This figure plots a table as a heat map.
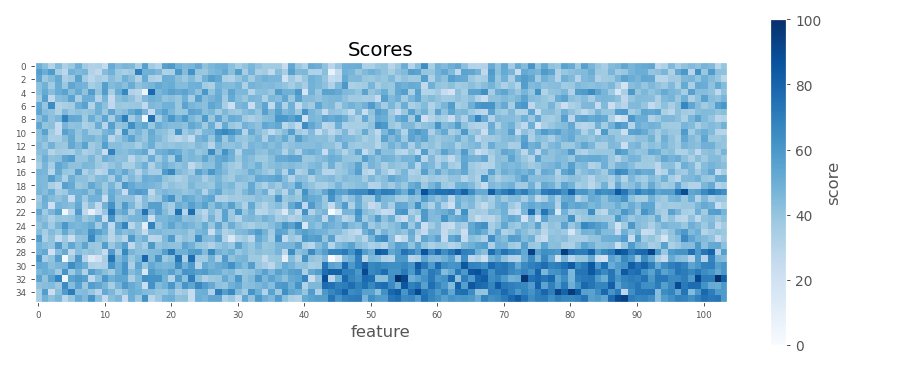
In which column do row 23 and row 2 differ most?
73
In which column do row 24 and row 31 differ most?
88
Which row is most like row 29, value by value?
22
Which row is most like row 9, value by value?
7
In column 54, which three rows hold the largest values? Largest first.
32, 34, 35
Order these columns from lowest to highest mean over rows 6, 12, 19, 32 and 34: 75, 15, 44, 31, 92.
31, 15, 44, 92, 75
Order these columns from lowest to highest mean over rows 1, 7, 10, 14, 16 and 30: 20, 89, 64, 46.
20, 46, 89, 64
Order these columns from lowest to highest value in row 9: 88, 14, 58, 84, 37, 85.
37, 85, 58, 84, 88, 14
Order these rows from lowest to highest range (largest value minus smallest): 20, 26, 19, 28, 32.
20, 26, 19, 28, 32
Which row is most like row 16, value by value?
0
